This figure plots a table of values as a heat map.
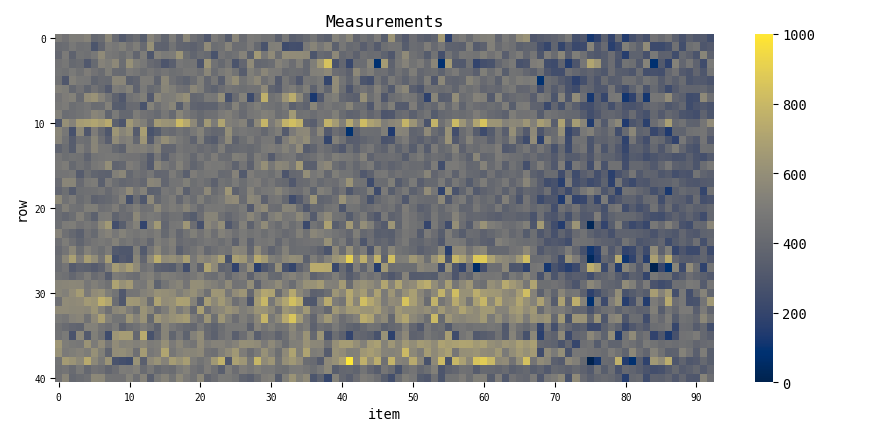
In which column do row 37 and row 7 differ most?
52
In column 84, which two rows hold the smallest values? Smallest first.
27, 3
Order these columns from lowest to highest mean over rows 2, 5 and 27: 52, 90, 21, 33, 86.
86, 90, 33, 52, 21
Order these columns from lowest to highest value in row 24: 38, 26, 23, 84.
84, 23, 26, 38
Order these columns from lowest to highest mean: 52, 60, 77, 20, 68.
77, 68, 52, 20, 60
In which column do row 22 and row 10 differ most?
71
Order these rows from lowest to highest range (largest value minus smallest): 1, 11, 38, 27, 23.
23, 1, 11, 27, 38
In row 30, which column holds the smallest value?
75
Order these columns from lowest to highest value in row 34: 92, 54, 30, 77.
92, 77, 54, 30
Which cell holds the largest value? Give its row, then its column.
38, 41
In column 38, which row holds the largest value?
3
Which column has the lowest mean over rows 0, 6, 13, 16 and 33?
80
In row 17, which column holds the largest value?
41
